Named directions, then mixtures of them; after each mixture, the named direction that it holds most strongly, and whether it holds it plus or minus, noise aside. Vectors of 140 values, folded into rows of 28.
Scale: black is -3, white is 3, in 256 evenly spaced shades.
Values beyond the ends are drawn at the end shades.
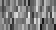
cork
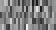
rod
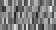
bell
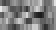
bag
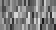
cork, plus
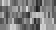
bag, minus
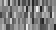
rod, plus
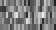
cork, plus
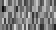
bell, plus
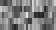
bag, plus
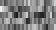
bag, plus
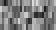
bag, plus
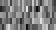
rod, minus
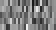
rod, plus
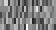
rod, plus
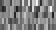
bell, plus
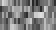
bag, minus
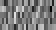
bell, minus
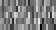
cork, plus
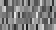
bell, minus
